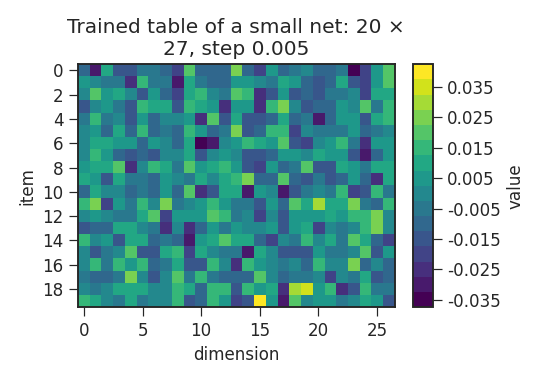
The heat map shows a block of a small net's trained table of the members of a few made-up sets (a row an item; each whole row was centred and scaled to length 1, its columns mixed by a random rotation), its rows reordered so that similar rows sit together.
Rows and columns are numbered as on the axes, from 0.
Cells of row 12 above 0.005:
8
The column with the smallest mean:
15
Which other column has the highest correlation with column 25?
6
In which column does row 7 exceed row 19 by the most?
17
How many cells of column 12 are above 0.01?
4
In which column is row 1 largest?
26
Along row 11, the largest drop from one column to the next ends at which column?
2
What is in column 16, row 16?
0
